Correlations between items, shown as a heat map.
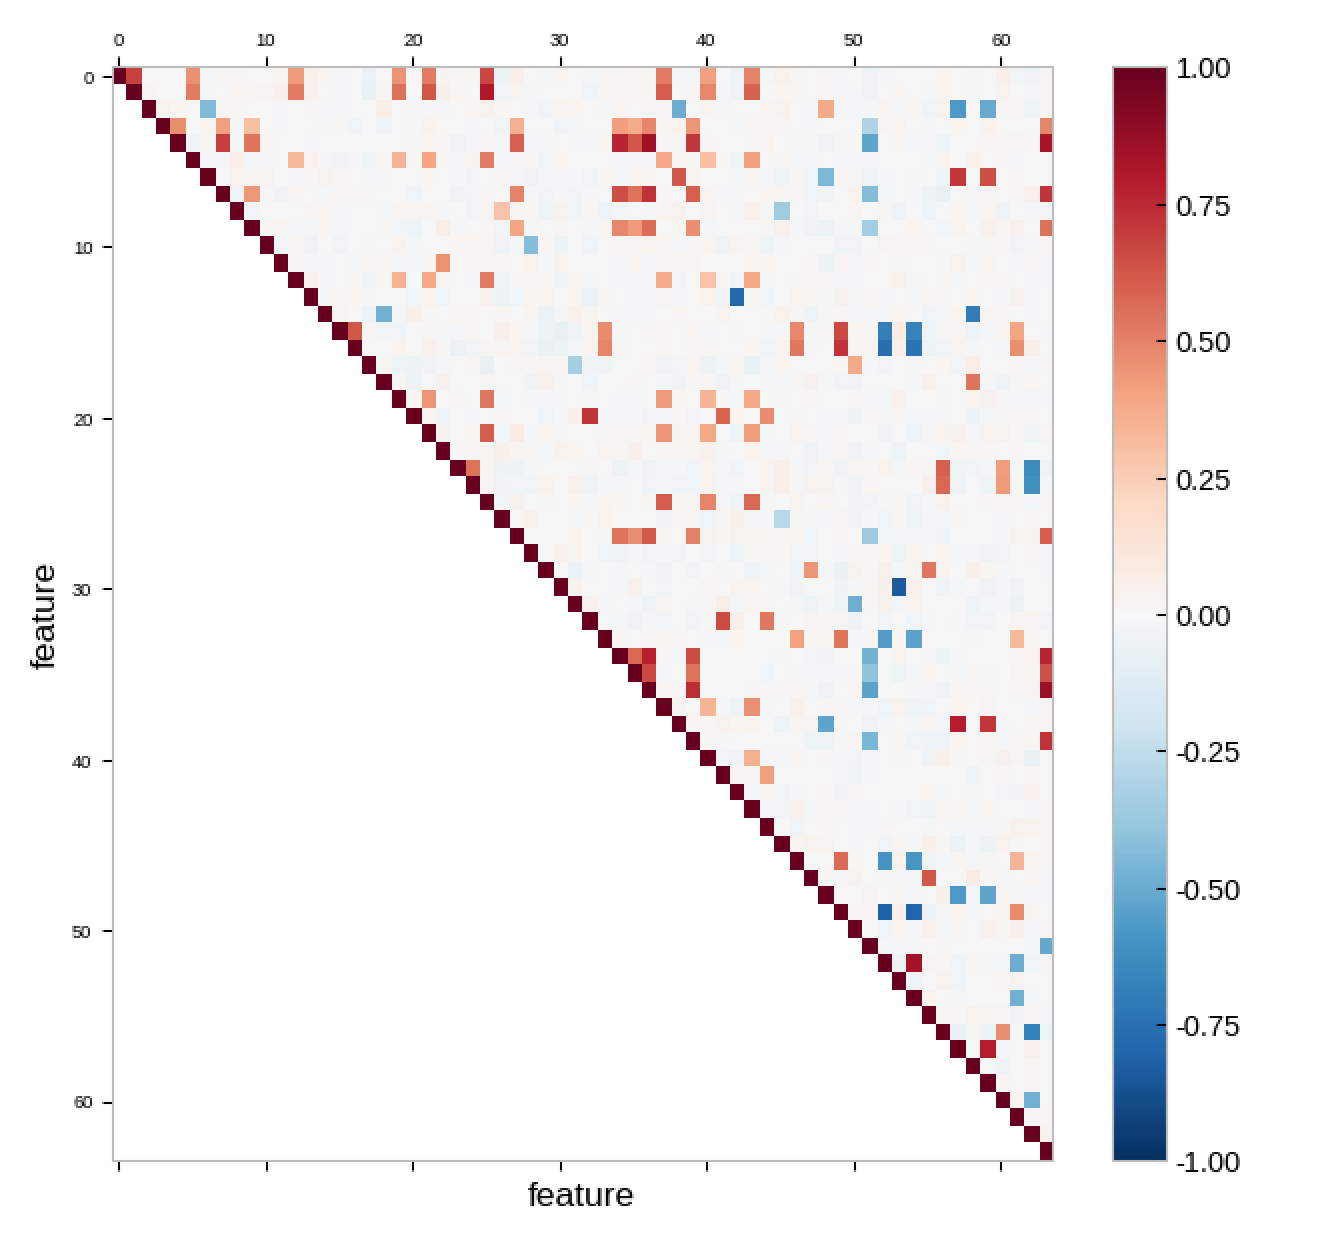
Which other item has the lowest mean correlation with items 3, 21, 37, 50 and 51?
31
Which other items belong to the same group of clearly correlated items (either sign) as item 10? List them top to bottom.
28
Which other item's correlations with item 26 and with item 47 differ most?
55
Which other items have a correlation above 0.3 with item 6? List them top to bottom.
38, 57, 59
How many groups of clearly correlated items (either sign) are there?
14
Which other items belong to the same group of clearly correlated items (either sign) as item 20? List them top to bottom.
32, 41, 44
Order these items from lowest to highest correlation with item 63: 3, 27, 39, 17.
17, 3, 27, 39
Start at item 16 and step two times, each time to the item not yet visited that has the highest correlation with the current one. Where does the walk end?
15
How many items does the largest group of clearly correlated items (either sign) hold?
11
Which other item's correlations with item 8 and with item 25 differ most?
1
